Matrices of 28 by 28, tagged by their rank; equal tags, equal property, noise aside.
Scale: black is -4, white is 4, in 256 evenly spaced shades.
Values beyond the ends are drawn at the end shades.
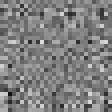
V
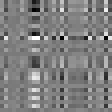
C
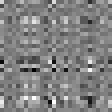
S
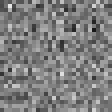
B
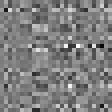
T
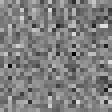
B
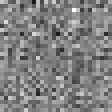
B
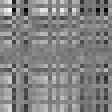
C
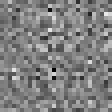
V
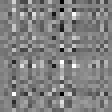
S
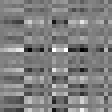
C
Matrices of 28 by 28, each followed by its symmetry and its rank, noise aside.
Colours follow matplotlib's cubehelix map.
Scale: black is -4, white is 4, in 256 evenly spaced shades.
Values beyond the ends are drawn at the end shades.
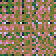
no symmetry, rank three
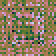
no symmetry, rank three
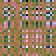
no symmetry, rank one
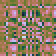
no symmetry, rank two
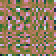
antisymmetric, rank two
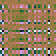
no symmetry, rank one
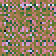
no symmetry, rank three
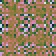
no symmetry, rank two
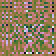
no symmetry, rank three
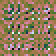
symmetric, rank two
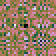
symmetric, rank three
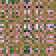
no symmetry, rank three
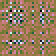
symmetric, rank one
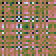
symmetric, rank one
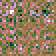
symmetric, rank three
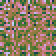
symmetric, rank three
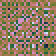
symmetric, rank three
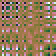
symmetric, rank one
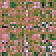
no symmetry, rank three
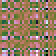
no symmetry, rank one
